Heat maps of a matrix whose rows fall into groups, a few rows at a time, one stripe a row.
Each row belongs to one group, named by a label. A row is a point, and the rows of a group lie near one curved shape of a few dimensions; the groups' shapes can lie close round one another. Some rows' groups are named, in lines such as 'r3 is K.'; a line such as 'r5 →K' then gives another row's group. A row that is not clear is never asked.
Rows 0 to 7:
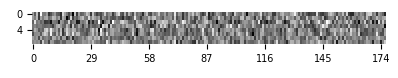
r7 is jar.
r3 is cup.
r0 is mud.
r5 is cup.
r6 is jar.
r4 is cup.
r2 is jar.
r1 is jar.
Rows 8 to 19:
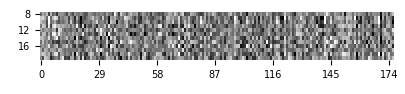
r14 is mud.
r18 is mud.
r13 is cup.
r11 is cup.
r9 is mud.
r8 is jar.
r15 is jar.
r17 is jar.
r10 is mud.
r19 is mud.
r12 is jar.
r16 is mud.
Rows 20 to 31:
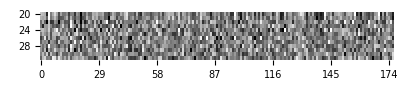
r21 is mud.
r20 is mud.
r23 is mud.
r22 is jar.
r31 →cup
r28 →mud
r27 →cup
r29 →jar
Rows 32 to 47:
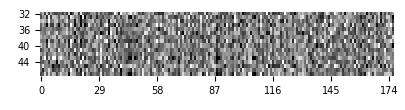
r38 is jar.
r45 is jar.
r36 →cup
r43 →cup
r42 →jar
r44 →cup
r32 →jar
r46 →mud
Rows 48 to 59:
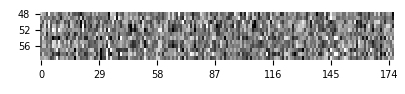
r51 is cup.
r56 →cup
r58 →jar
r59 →mud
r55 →cup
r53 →jar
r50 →mud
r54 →jar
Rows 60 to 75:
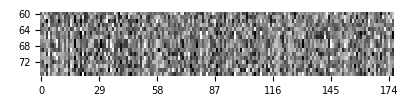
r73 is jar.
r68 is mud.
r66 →mud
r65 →cup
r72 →mud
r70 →cup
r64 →cup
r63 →mud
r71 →mud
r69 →mud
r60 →jar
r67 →mud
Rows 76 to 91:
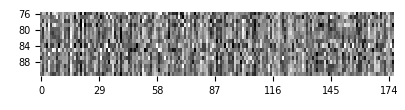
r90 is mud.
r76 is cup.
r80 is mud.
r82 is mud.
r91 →mud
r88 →mud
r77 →mud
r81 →mud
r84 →jar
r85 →cup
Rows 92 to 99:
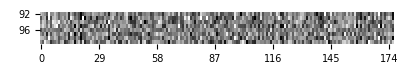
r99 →mud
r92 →mud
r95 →mud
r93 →cup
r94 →cup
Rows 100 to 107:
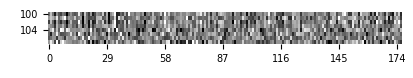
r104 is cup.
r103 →jar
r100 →jar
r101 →mud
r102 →jar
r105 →mud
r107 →cup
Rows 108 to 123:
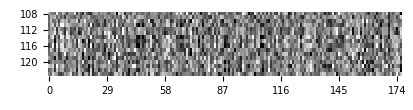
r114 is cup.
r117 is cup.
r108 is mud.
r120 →cup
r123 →mud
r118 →mud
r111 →cup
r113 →jar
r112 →jar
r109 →jar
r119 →jar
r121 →mud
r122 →cup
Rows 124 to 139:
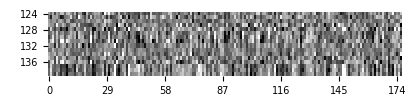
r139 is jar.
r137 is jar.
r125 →mud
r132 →jar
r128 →jar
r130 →cup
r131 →cup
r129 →cup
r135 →mud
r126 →jar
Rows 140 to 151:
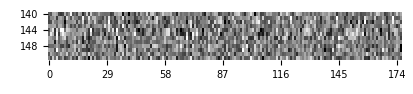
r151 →mud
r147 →jar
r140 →mud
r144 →cup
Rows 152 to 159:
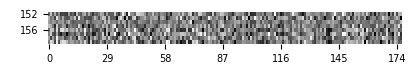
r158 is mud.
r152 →jar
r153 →mud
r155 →jar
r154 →jar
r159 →cup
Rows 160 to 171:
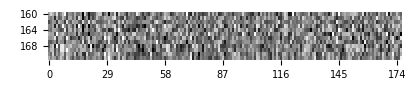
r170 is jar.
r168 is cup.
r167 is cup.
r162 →cup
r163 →jar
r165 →mud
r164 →mud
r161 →jar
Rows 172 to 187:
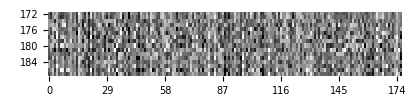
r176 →mud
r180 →cup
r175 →mud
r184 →jar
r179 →mud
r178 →cup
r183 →cup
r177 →mud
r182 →cup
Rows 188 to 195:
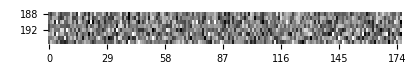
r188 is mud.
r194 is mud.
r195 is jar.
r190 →cup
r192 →cup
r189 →mud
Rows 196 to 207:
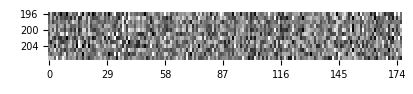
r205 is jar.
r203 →mud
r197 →jar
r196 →jar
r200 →jar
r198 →cup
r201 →cup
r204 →jar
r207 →mud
